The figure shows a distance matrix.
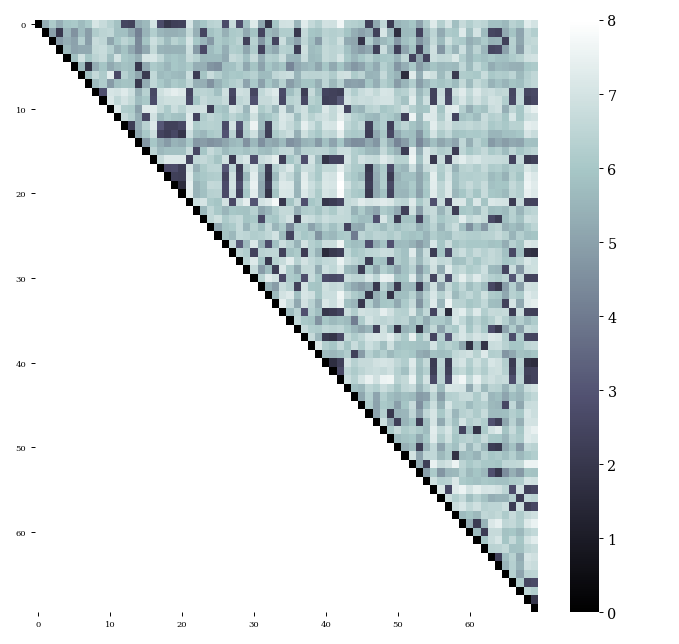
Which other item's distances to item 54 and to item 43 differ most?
52
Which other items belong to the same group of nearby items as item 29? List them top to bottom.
2, 33, 45, 65
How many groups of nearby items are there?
13
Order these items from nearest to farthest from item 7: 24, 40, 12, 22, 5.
5, 24, 22, 12, 40
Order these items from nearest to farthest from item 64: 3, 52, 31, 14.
31, 3, 14, 52
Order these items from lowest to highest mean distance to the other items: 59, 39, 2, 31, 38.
31, 2, 39, 38, 59
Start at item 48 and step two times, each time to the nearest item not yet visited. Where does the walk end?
59
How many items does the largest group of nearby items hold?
16
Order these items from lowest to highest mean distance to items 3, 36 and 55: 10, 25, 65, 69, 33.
69, 65, 33, 25, 10
